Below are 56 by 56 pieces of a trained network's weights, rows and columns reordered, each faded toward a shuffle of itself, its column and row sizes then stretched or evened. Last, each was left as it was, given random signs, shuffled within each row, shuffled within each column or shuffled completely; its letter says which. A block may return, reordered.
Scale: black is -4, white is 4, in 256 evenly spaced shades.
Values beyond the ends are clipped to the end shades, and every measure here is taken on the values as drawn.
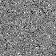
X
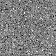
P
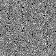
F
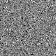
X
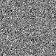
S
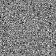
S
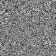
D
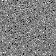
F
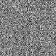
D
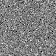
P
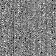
F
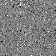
S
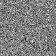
F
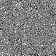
X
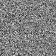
S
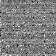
D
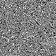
X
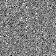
S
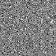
D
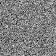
X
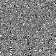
S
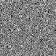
D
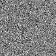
F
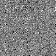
S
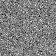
P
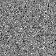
X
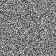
P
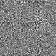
D
